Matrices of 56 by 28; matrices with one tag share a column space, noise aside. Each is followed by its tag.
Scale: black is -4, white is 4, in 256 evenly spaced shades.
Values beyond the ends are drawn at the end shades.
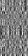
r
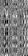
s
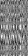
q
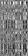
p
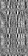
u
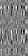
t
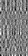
r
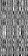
r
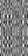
s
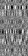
t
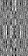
r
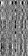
p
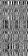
p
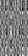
r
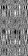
t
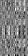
r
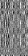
u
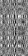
s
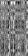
p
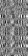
s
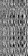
s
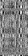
u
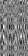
q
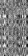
s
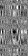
t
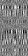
t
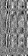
u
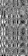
s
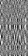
q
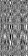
q
